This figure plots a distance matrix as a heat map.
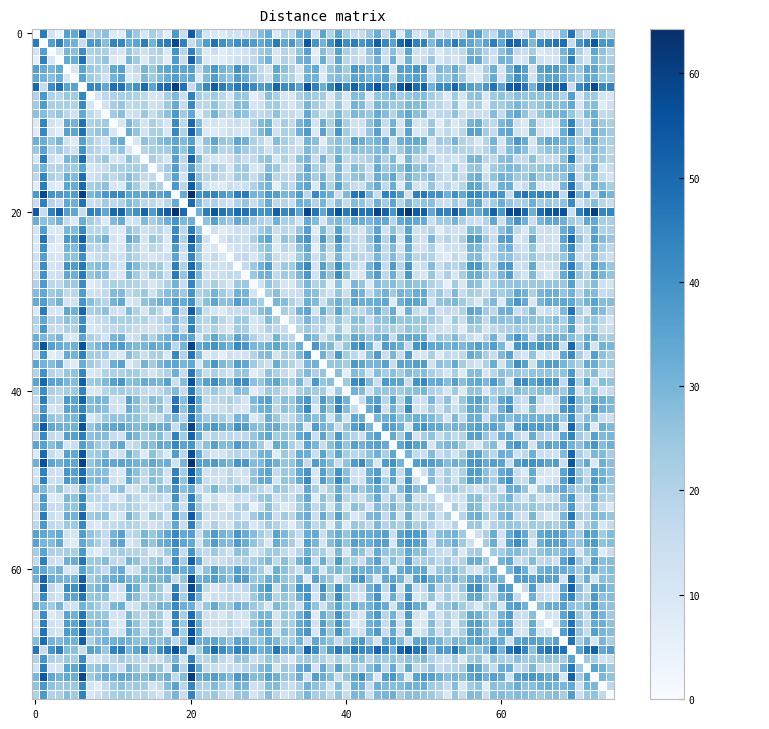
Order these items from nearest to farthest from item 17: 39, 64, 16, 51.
16, 51, 64, 39
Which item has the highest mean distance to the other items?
20
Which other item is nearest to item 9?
21
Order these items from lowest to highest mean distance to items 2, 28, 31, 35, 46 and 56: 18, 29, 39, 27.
29, 27, 39, 18
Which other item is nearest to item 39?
61
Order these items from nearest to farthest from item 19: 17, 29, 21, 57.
17, 29, 21, 57
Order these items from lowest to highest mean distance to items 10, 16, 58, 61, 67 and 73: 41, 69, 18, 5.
41, 5, 18, 69
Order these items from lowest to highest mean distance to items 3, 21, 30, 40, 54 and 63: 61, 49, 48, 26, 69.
49, 26, 61, 48, 69
